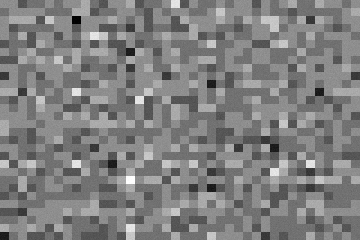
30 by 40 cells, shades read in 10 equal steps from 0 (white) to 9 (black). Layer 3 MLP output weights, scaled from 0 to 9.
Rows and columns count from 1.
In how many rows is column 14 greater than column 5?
6
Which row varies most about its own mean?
21
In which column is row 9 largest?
15
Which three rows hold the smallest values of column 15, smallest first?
23, 29, 30
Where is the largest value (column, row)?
9, 3
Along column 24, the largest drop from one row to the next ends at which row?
25
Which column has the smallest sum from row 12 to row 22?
32
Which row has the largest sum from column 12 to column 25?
24
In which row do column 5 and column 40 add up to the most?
10
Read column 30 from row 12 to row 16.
5 5 4 4 4
